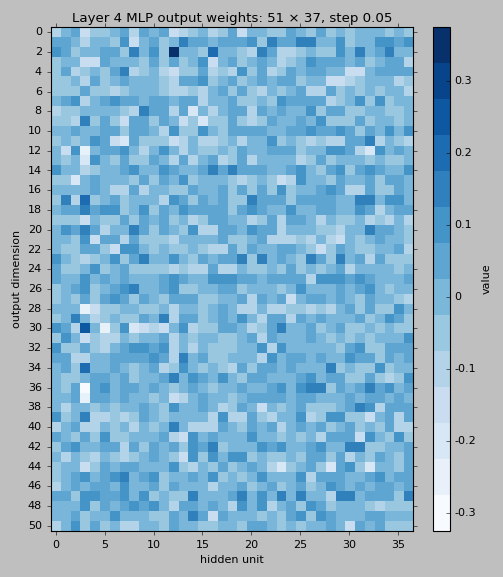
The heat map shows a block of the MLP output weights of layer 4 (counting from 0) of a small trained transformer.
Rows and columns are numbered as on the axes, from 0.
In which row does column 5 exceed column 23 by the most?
44
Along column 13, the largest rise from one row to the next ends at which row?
1
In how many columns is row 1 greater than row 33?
19
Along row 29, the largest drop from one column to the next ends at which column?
12
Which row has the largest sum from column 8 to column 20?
14
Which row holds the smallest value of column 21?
38
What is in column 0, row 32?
0.1
